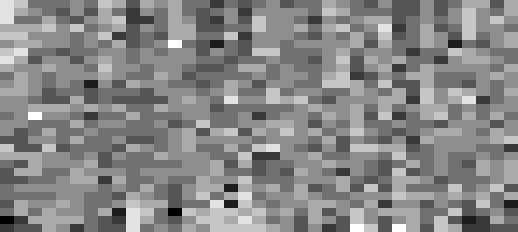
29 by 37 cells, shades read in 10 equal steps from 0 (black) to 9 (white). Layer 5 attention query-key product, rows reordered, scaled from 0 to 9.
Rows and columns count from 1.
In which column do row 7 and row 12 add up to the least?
30
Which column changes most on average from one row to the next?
17
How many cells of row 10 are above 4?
20
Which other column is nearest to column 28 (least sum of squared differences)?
31
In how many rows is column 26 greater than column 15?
14
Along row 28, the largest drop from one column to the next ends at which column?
33
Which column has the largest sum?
26
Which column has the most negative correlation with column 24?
29
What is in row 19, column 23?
3
